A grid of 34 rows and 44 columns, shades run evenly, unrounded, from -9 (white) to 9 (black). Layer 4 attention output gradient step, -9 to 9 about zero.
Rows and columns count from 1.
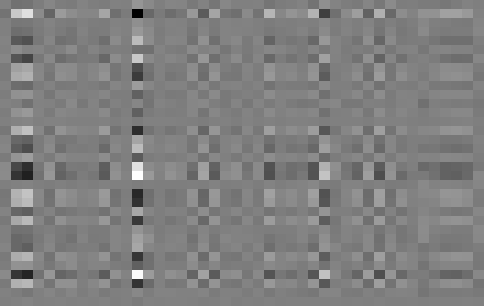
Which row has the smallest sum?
2
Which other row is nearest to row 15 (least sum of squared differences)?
22
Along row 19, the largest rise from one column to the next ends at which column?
14
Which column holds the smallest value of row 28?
13
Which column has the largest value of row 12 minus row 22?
3
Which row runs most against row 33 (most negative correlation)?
21
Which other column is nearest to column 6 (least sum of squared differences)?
42
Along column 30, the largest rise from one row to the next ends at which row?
32
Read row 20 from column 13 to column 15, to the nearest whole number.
-9 -2 0
